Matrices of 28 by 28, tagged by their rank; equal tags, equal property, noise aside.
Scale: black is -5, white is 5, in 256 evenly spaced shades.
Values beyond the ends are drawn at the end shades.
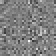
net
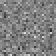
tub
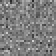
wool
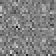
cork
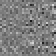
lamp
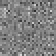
cork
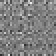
lamp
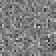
tub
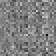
lamp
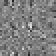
net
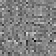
lamp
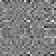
lamp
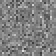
wool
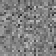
cork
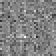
cork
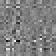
lamp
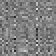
lamp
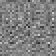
net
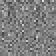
tub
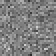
wool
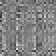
lamp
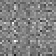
net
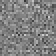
wool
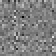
net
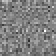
cork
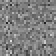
wool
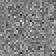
tub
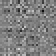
net
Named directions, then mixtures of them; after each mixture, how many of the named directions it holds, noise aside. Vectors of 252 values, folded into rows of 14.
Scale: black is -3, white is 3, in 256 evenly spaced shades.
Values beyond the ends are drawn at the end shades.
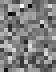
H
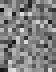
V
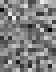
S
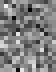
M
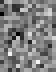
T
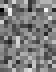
four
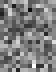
three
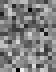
two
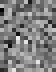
two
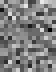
one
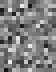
four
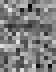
three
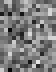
three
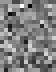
one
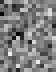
one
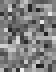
three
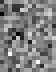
one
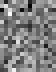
three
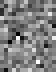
three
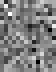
four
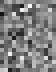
three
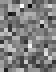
one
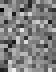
one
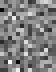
three
